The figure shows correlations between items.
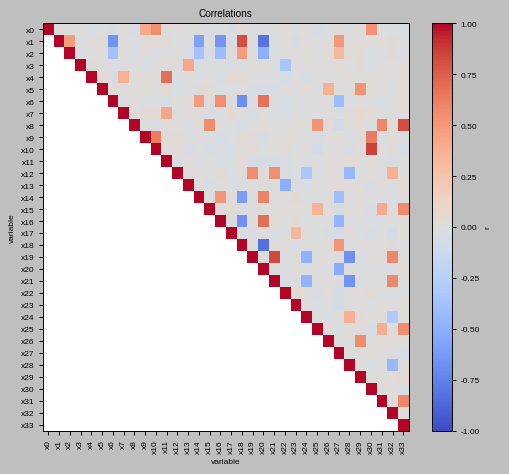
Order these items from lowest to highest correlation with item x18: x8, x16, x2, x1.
x16, x8, x2, x1
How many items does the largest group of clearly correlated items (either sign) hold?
8
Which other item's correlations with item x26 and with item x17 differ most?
x29
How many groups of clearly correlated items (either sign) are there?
8
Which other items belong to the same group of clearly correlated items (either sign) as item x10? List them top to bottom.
x0, x9, x30
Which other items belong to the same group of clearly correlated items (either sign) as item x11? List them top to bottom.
x4, x7
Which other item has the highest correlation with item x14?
x20
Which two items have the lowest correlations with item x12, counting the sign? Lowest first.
x28, x24
